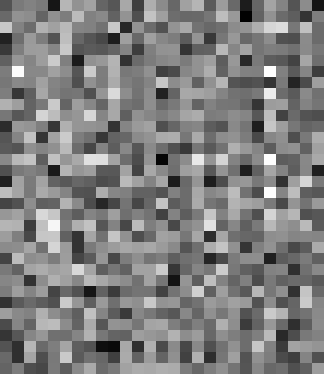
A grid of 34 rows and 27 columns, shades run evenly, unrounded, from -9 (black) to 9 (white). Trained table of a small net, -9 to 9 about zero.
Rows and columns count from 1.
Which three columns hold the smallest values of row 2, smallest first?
21, 26, 12
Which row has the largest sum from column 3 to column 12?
15
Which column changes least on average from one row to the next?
20
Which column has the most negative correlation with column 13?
4
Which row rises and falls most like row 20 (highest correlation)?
18
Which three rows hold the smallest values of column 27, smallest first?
1, 16, 7
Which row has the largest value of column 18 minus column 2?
9
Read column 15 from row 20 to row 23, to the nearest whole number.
0 -4 2 1
